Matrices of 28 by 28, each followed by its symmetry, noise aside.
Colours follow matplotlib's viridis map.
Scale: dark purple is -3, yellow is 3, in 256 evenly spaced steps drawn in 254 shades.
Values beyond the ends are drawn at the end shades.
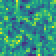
same after a half turn.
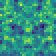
mirrored left to right.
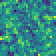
same after a half turn.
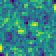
same after a half turn.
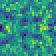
mirrored top to bottom.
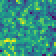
no symmetry.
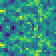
mirrored top to bottom.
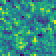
antisymmetric.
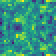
mirrored top to bottom.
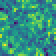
symmetric across the other diagonal.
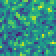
antisymmetric.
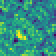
symmetric across the other diagonal.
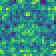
mirrored left to right.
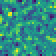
antisymmetric.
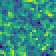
no symmetry.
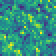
symmetric across the other diagonal.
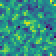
symmetric across the other diagonal.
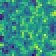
mirrored top to bottom.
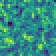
no symmetry.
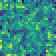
symmetric across the other diagonal.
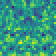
mirrored left to right.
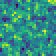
no symmetry.
